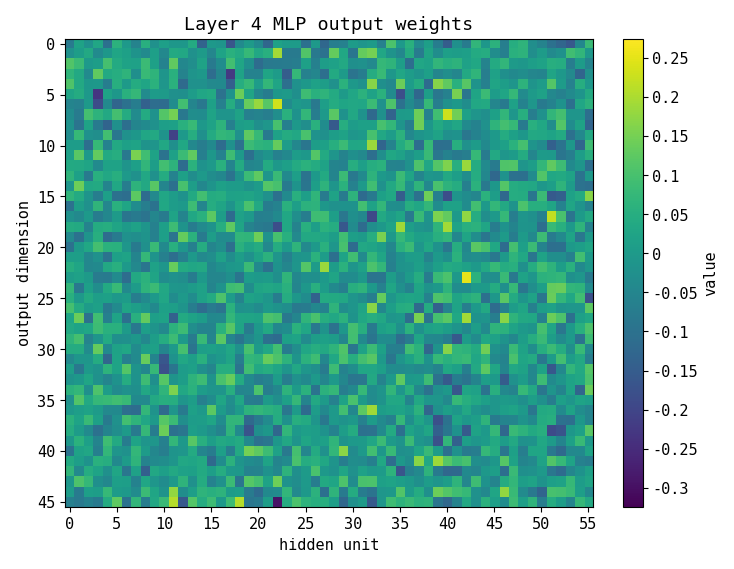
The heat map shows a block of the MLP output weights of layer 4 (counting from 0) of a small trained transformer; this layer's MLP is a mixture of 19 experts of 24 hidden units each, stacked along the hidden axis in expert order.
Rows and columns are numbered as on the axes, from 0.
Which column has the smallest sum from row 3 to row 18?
53
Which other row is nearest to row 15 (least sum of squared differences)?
42
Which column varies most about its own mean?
40
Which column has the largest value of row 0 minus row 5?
3
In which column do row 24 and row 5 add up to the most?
18
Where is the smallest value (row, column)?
45, 22
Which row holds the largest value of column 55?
15
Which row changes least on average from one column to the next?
35
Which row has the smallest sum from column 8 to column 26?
26
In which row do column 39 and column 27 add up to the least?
37
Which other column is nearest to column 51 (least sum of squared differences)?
52
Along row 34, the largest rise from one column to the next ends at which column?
55
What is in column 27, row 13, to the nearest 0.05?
0.05
